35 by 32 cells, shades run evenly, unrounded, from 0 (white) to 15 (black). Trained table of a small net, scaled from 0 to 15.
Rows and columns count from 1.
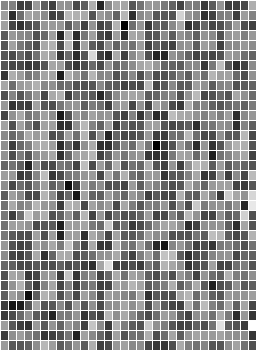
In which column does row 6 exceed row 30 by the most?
14
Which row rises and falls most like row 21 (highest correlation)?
8
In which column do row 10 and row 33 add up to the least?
32
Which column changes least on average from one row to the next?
18
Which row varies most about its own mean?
33
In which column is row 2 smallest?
23
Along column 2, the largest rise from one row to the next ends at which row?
31
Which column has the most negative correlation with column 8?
3
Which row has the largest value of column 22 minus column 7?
5
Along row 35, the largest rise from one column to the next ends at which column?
13
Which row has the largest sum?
27
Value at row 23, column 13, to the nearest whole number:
9
